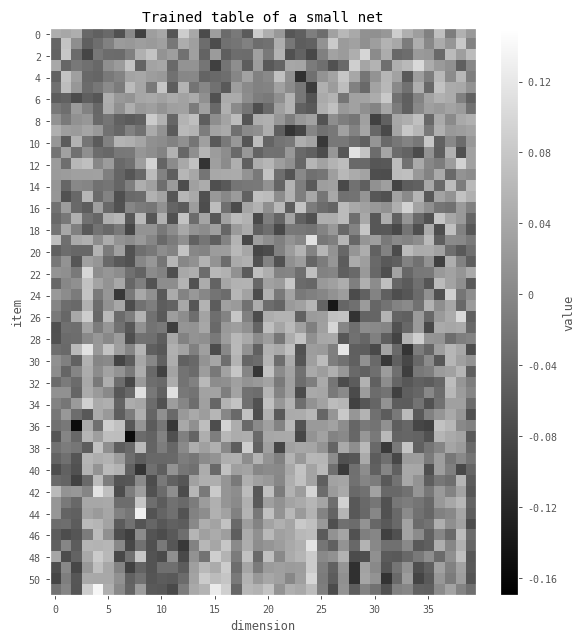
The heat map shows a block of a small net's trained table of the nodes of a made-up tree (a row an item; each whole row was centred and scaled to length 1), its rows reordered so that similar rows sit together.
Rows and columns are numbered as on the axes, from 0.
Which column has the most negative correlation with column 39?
18
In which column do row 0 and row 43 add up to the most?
27
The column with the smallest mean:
7
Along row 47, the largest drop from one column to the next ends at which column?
25
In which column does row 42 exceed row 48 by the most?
1
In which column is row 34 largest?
3
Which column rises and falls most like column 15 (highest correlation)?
4
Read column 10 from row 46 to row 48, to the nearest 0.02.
-0.08 -0.02 -0.08
